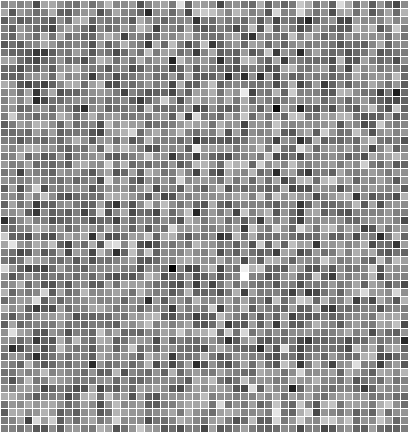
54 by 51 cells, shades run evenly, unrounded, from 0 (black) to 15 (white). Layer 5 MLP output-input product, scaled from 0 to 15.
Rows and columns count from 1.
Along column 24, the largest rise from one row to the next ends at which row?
16
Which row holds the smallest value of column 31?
10
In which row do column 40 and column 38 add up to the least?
14
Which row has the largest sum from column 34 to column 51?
53
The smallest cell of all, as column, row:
22, 34
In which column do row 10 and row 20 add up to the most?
50
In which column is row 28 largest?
24
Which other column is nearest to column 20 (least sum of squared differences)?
51
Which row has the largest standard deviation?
31
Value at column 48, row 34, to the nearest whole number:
5
